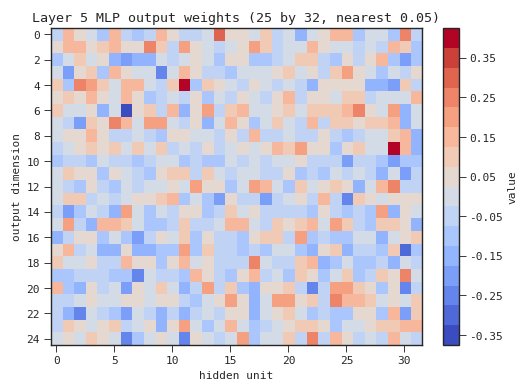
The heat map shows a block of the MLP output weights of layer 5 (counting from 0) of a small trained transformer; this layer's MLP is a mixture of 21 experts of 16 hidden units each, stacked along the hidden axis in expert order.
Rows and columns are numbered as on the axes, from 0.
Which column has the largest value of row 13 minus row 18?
23
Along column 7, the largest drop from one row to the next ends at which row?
19
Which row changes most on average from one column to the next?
20
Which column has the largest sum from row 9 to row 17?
29
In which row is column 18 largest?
12
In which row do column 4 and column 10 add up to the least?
17
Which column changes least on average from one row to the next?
27
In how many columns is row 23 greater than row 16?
22
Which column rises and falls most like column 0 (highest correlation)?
7
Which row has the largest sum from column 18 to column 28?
21
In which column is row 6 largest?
26
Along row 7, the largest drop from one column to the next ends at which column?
30
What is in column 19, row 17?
0
